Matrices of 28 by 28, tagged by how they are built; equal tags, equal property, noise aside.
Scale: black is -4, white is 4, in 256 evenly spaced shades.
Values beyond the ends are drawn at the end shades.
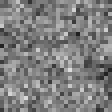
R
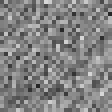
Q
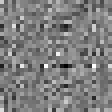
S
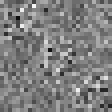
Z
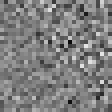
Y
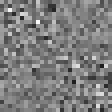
Z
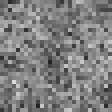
R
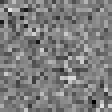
Z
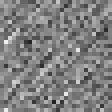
Q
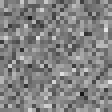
Q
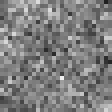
R
